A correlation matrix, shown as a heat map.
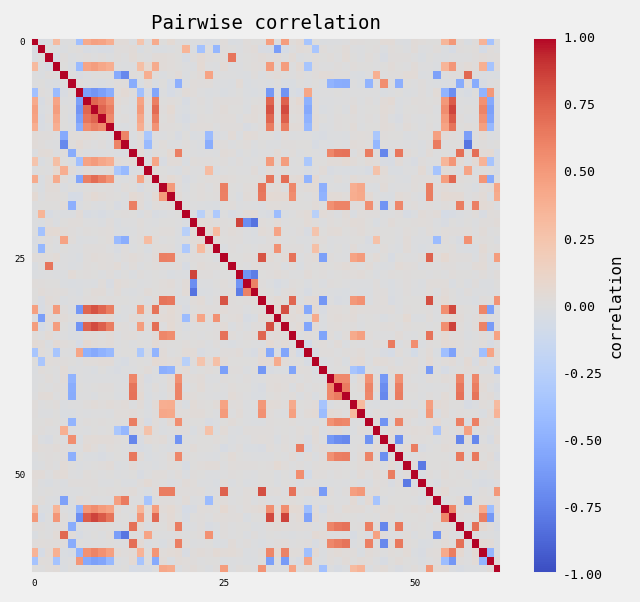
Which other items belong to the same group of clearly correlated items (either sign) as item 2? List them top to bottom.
26
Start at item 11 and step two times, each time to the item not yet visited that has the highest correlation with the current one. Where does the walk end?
53
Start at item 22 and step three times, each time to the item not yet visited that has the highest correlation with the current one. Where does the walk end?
37
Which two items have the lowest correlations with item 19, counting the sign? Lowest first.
46, 5
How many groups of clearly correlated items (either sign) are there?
9
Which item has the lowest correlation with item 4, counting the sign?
12
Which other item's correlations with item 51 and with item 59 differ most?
49
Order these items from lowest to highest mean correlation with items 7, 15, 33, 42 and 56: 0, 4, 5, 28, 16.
5, 28, 4, 0, 16
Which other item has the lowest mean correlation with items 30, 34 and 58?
38
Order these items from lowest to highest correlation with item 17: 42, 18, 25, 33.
33, 42, 18, 25
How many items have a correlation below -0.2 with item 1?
4
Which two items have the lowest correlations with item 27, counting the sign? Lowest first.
29, 28
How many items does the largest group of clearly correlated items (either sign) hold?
16
